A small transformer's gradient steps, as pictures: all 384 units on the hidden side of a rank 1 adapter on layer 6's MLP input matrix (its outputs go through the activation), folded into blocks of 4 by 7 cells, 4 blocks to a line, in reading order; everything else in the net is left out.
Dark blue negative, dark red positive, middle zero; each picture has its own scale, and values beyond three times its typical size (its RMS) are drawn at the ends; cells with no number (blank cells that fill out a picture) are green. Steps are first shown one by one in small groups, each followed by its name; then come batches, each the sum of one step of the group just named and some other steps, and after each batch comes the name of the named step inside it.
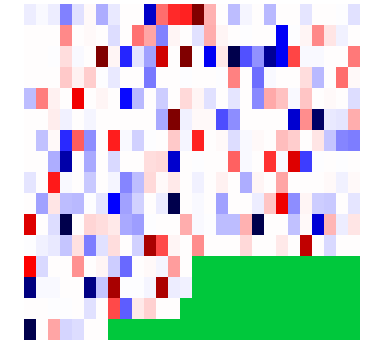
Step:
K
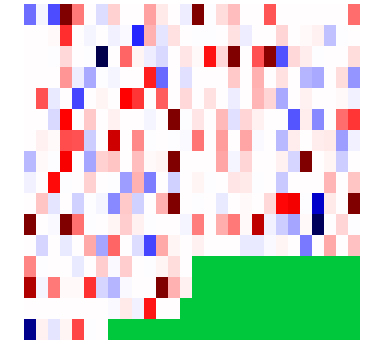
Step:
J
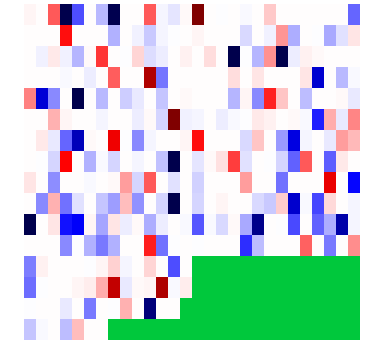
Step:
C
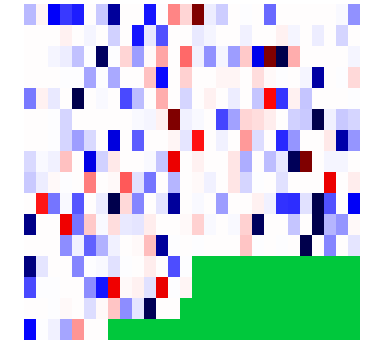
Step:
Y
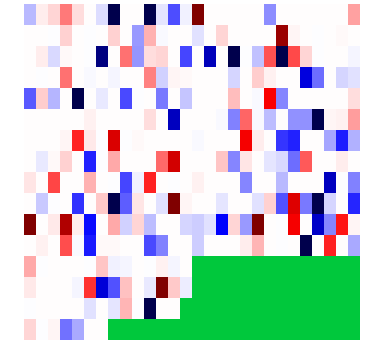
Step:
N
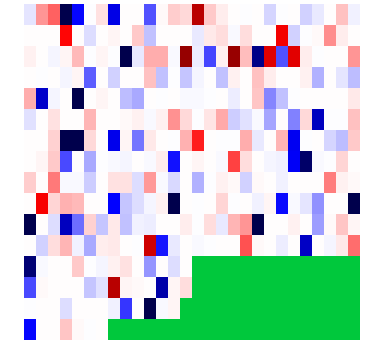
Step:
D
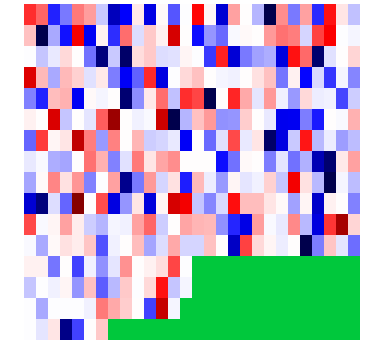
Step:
N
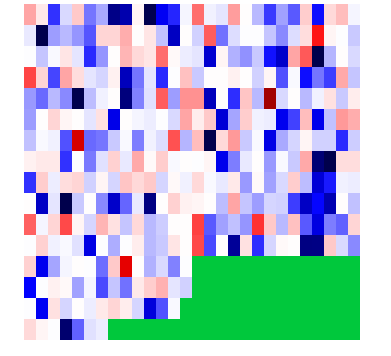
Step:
N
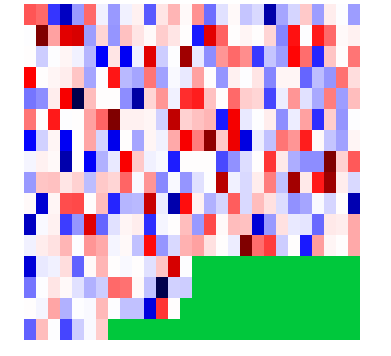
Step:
D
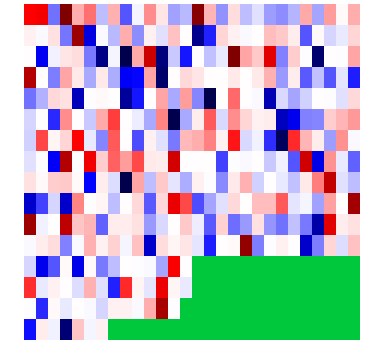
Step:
J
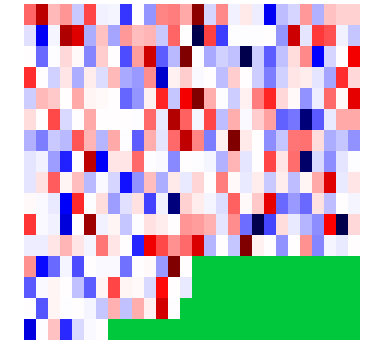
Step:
K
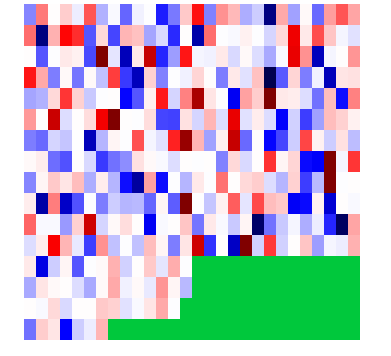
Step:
K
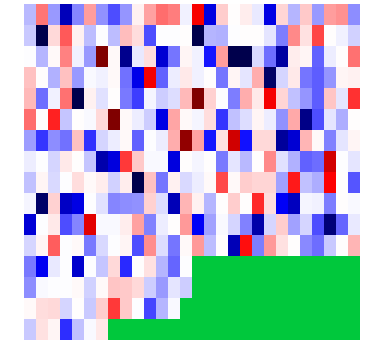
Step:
C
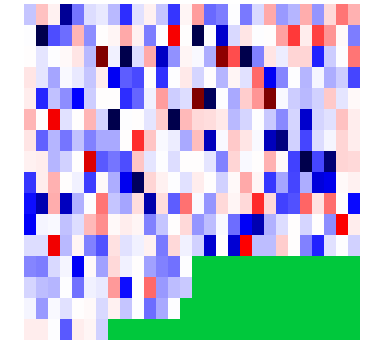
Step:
D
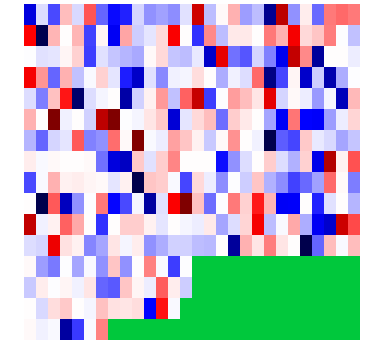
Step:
N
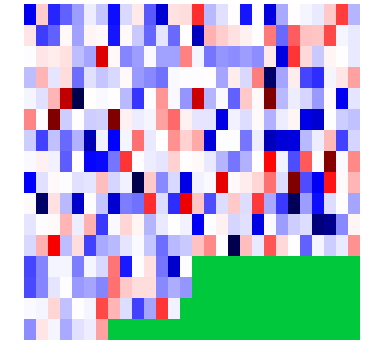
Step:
Y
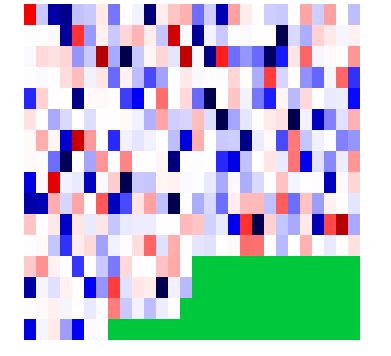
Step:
K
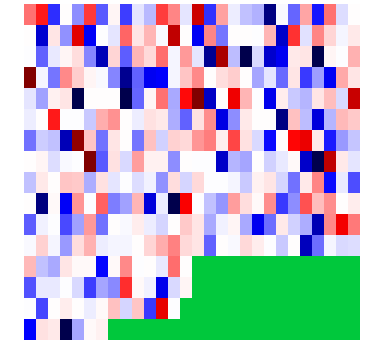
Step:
K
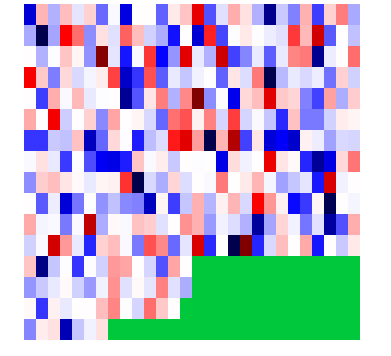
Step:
K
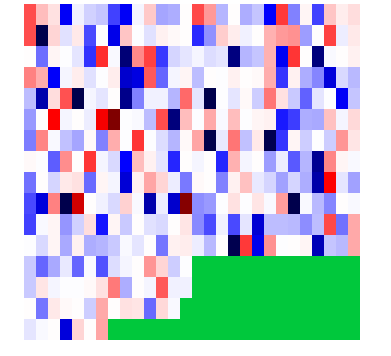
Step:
C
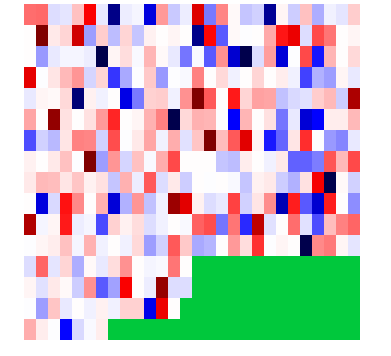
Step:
N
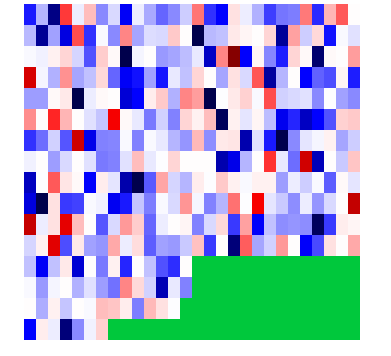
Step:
J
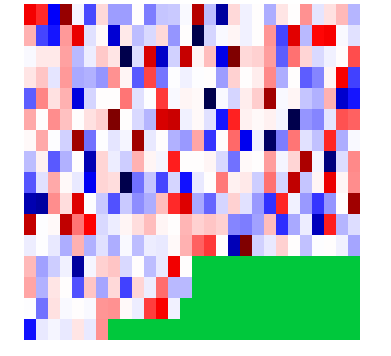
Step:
J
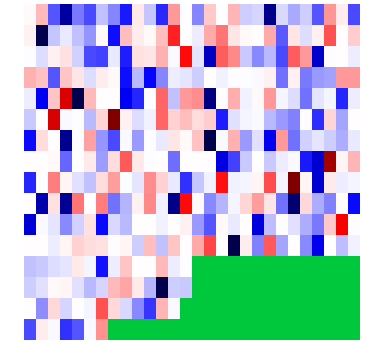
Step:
D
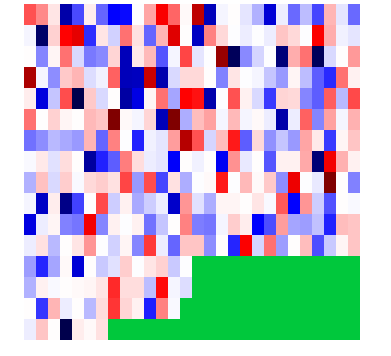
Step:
C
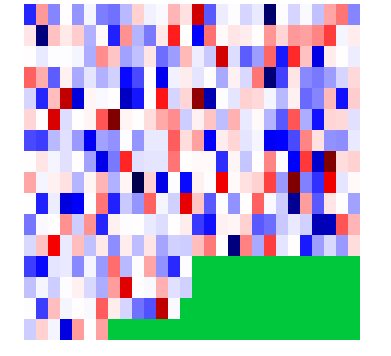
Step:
Y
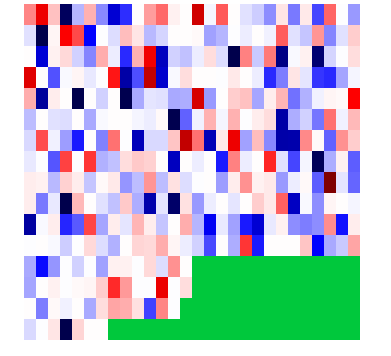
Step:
C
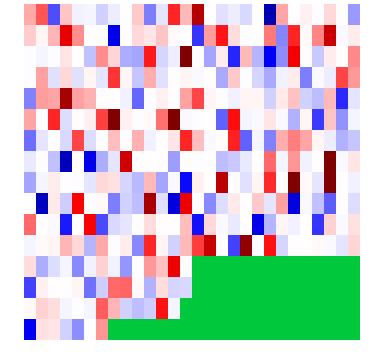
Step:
K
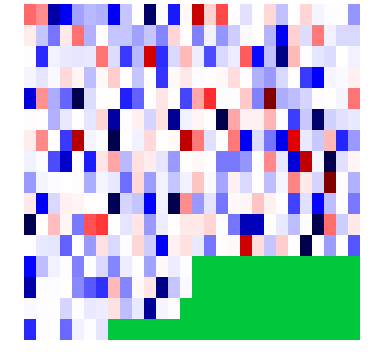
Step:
Y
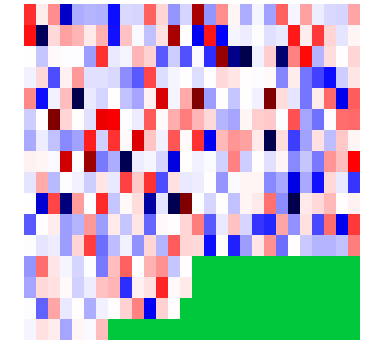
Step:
C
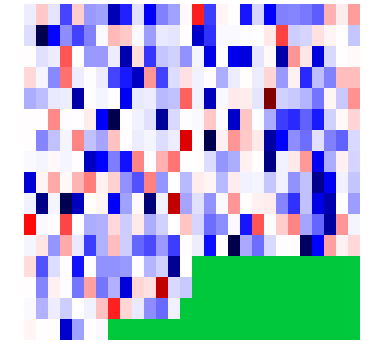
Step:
N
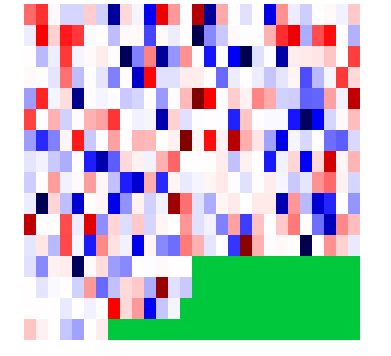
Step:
N
